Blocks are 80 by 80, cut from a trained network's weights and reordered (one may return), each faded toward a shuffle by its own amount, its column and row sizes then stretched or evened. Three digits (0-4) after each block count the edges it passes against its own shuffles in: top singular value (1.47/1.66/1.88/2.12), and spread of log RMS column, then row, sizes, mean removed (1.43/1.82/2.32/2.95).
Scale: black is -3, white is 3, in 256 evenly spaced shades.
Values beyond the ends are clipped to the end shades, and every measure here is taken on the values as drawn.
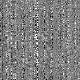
2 4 1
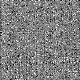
0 0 1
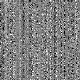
2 4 0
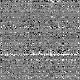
2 2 4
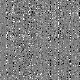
0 4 1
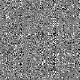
0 4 3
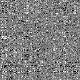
2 2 3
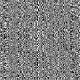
4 4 1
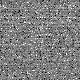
0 0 0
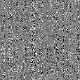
0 4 1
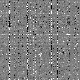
2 4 1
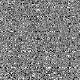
0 2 4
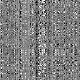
3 4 3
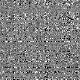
0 3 4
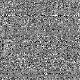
0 1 4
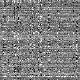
3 3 1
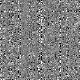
0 4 2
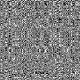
4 3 2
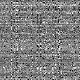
2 3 0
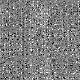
1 1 2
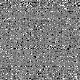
0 0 4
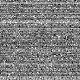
4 0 0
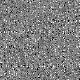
0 3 1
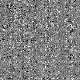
0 2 2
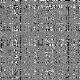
3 4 4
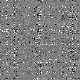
0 3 3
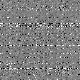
1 0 4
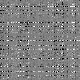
3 3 4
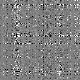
1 4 4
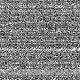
3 0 1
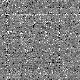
0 2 1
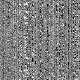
2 4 0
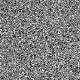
1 1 0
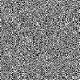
4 3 0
